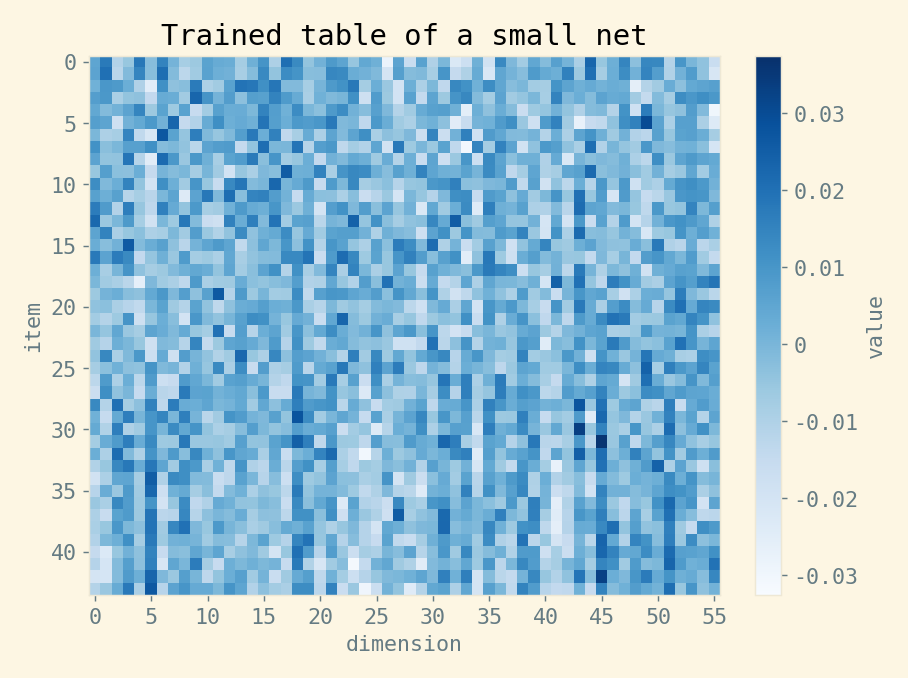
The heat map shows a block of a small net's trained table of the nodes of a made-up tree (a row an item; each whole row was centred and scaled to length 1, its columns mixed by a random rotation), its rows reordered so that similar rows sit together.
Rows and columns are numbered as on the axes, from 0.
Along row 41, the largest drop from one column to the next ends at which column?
6
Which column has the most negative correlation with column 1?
51
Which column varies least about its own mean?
53
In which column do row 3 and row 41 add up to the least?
29
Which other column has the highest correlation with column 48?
5
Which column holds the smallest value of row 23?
40
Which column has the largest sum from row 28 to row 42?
45
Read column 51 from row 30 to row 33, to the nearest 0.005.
0.02 0.015 0.01 -0.01
